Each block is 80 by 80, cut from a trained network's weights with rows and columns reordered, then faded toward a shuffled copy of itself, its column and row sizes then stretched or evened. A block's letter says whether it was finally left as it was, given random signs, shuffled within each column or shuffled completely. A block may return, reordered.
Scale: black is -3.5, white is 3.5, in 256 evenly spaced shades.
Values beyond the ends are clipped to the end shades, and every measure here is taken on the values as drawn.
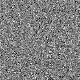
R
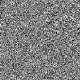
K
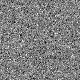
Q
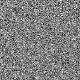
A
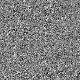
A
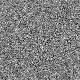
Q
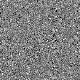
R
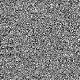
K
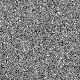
Q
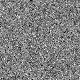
Q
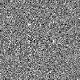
K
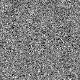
A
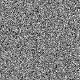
R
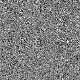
A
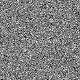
R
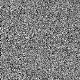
A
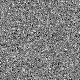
Q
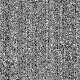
R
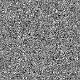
A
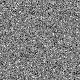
Q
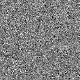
R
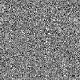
K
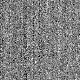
R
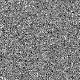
R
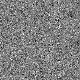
R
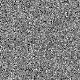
A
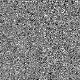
A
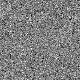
R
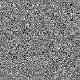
K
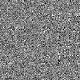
K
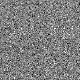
A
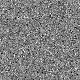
Q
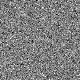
Q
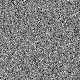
Q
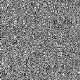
K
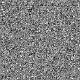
A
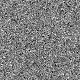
Q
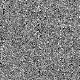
R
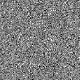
K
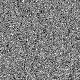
Q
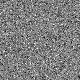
Q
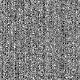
K
